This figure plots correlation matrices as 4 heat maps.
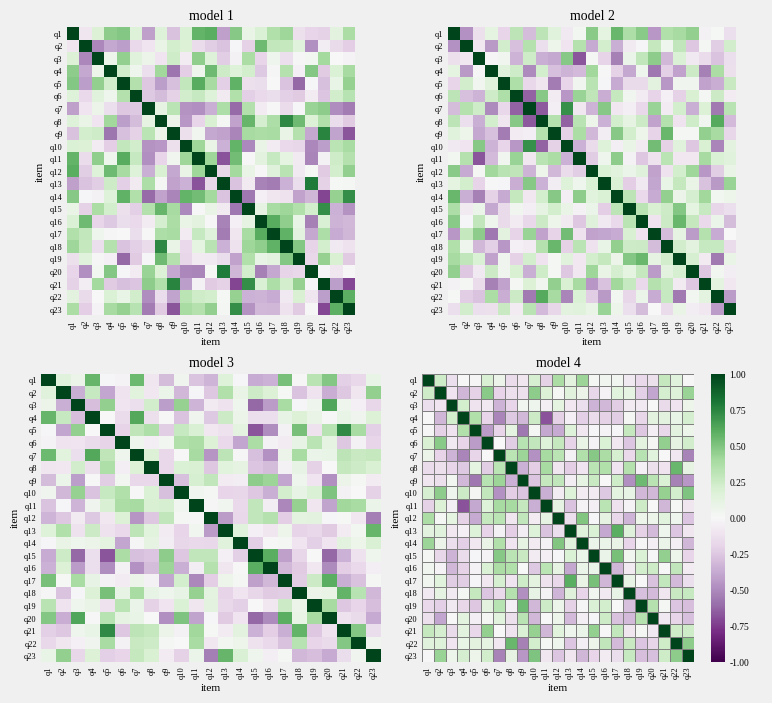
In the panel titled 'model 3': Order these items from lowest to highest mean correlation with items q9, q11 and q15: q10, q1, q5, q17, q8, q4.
q17, q1, q5, q10, q8, q4
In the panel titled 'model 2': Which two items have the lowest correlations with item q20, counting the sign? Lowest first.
q17, q7
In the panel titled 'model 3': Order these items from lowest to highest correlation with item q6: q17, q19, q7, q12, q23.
q23, q17, q7, q12, q19
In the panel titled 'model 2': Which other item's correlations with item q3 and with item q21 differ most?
q11
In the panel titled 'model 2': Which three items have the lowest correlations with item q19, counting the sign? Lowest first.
q22, q4, q6
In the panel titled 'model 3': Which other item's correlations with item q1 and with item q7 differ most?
q11
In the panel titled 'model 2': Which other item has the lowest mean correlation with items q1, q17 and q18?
q4
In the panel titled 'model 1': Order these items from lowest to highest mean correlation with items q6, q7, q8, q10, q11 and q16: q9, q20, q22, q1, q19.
q20, q22, q19, q9, q1
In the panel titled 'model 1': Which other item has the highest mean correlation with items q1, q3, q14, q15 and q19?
q11
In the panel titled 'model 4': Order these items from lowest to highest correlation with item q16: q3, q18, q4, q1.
q3, q4, q18, q1
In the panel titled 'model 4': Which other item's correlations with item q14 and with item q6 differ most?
q23
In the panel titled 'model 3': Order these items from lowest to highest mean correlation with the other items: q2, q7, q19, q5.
q2, q19, q5, q7
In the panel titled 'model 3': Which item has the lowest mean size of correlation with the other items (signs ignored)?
q14
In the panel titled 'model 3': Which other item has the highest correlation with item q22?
q21
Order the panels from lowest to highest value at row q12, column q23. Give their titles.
model 3, model 4, model 2, model 1
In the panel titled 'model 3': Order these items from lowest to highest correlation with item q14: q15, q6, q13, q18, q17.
q6, q15, q18, q17, q13
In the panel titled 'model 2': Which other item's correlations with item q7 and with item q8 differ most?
q10
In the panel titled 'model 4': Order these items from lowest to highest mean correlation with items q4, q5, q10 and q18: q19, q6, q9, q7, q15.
q9, q7, q19, q6, q15
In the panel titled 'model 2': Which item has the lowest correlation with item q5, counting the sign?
q9
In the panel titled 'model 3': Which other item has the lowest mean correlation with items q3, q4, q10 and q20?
q15
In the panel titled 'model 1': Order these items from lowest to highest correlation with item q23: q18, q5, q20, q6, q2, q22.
q2, q18, q20, q6, q5, q22
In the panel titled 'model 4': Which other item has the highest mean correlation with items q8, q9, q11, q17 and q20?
q7
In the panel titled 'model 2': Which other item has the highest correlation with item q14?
q1
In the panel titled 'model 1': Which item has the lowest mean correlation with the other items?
q13
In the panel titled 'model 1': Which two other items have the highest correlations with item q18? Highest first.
q8, q17
